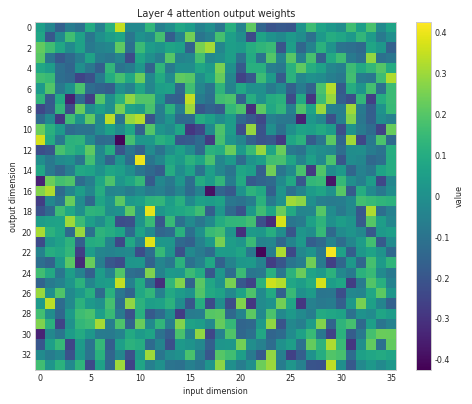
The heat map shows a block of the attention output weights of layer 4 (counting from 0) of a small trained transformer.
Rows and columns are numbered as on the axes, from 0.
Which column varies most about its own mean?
0
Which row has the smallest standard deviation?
1
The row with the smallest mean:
23
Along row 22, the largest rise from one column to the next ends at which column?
29
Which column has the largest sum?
18
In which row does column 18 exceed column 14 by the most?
28
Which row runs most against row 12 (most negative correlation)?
24
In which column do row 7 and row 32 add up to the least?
3
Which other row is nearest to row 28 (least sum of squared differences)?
14
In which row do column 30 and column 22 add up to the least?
10
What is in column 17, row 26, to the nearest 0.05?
0.1
